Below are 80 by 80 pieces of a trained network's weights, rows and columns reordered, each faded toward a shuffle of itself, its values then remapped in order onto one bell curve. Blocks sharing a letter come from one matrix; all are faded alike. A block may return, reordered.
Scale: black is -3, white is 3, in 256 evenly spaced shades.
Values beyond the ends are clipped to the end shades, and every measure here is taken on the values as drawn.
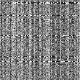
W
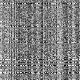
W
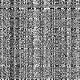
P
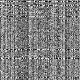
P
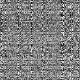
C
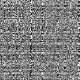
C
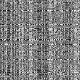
W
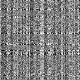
W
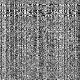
W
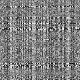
W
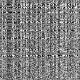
W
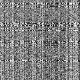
W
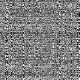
C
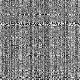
P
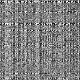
W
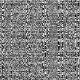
C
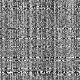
P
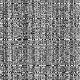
P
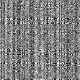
W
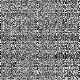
C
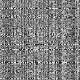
P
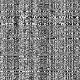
W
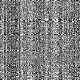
P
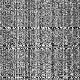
P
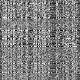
W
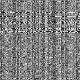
P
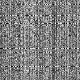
P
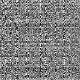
C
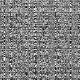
C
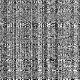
W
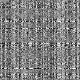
W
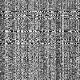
P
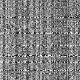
P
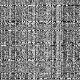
P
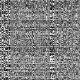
C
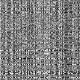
W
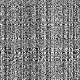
W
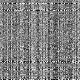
W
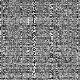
C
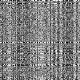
W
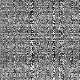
C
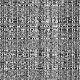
W
